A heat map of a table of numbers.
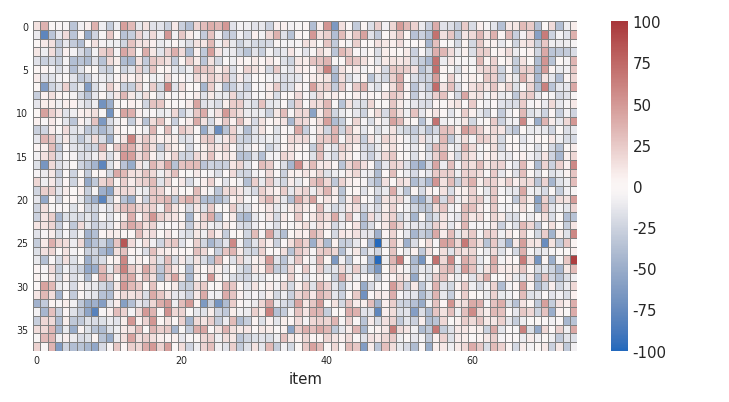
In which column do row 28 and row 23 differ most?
47
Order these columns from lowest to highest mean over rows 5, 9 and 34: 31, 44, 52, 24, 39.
52, 44, 31, 24, 39
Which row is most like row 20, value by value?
16
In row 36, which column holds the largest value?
13
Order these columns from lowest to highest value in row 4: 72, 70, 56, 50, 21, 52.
52, 56, 72, 50, 21, 70
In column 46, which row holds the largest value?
32
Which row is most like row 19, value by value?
26
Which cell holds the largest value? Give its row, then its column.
27, 74
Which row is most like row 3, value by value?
29
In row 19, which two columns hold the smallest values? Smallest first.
10, 9
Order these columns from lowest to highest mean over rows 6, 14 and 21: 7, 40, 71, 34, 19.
7, 71, 34, 40, 19
